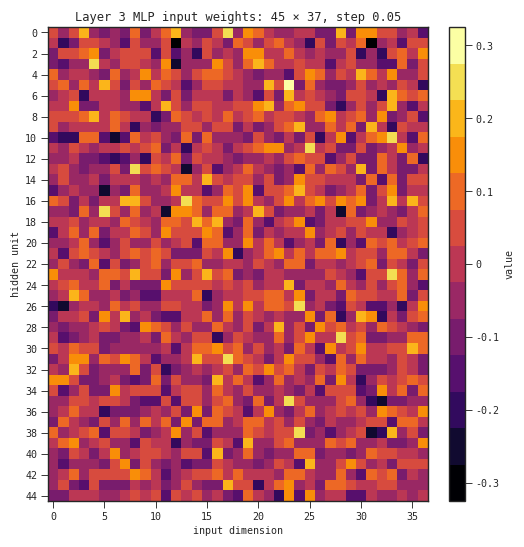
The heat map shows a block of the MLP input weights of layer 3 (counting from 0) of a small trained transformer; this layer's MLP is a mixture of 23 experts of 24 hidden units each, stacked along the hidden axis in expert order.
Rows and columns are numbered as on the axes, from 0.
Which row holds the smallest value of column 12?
1
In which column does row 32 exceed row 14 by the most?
2
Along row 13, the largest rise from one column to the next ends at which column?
8
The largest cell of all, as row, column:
5, 23
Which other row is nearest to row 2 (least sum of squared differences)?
3
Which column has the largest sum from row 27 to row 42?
16
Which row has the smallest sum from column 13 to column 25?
13
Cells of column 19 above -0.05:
33
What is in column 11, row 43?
-0.1
